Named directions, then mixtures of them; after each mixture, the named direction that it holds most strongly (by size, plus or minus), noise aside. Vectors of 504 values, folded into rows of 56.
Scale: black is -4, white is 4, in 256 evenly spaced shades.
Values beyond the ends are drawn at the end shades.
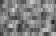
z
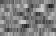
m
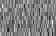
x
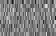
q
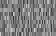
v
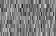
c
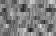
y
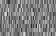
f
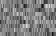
m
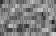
z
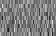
x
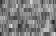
z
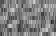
z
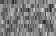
y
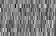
c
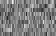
q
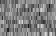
m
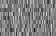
v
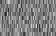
f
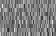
x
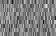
q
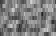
z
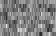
y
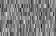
c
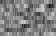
m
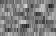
m
